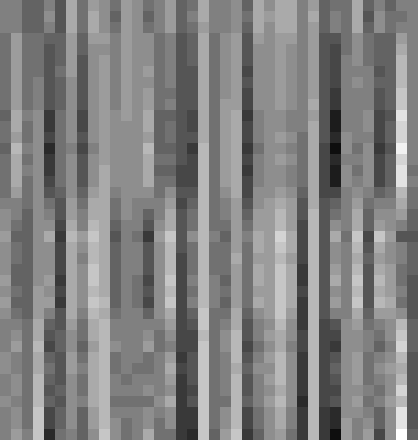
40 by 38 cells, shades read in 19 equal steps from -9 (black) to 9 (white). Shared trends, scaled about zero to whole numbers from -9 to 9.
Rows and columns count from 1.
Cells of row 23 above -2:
29
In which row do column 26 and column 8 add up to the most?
22
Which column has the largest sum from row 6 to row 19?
37
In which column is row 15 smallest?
31
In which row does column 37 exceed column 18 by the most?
40
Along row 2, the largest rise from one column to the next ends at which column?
7
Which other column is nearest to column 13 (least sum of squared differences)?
12
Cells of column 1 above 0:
13
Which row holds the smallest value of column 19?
3
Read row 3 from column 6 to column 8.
-3 3 -1
